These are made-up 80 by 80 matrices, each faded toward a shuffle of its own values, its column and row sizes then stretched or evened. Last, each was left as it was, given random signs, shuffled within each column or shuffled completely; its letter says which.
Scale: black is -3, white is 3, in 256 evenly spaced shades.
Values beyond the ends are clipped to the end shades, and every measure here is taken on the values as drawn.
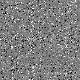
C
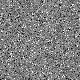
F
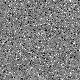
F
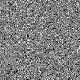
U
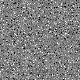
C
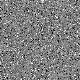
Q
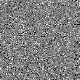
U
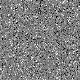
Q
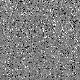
C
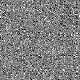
U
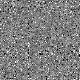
C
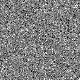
Q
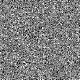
C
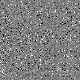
C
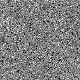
Q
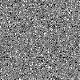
C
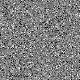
C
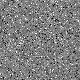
F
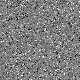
Q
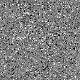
C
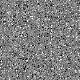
U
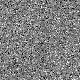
F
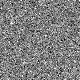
F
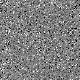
C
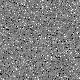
F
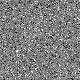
F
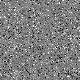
C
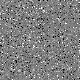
C
